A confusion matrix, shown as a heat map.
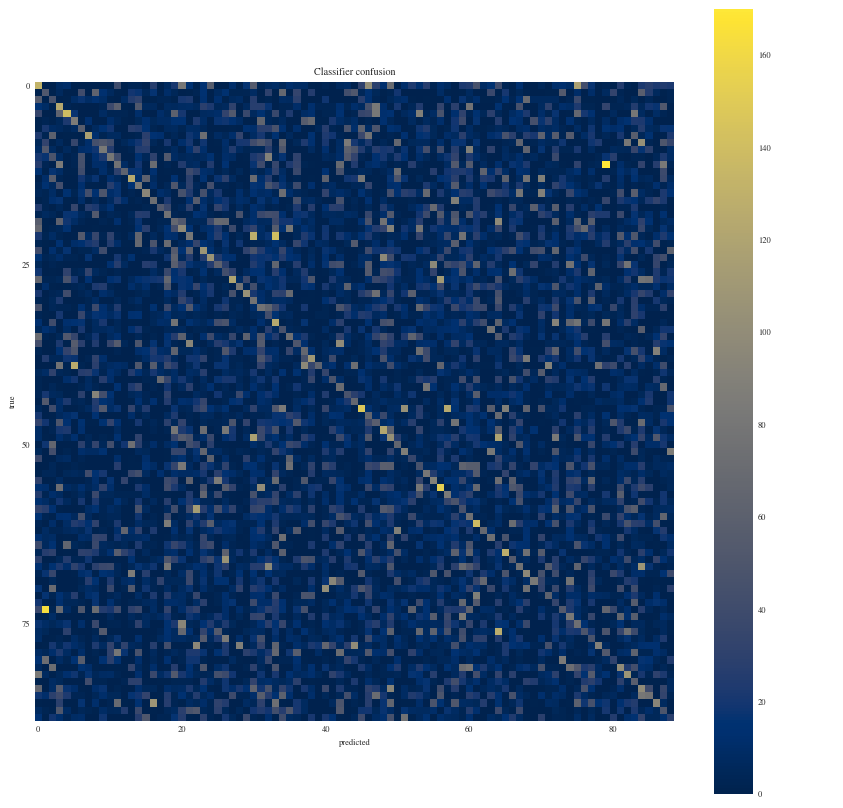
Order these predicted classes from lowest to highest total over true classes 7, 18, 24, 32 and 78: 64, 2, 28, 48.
64, 2, 48, 28
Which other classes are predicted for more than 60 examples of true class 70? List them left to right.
2, 40, 68
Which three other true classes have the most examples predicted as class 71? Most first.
39, 67, 78
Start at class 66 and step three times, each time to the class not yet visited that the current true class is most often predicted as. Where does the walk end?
23
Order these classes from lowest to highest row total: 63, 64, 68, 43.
43, 63, 64, 68
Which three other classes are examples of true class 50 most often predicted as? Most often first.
13, 2, 67
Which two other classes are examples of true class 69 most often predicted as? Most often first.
41, 74
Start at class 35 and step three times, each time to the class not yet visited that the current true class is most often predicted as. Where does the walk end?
20
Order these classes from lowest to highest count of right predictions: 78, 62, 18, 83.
83, 62, 18, 78
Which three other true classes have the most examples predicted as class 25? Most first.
55, 19, 76
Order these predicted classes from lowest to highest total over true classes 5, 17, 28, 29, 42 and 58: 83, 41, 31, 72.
41, 83, 31, 72
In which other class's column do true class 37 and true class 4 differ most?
86
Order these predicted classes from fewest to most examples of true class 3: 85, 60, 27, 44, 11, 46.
44, 85, 27, 46, 11, 60
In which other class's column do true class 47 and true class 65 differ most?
68
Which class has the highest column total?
33
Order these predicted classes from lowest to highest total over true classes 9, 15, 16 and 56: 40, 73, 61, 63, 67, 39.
73, 39, 40, 63, 61, 67
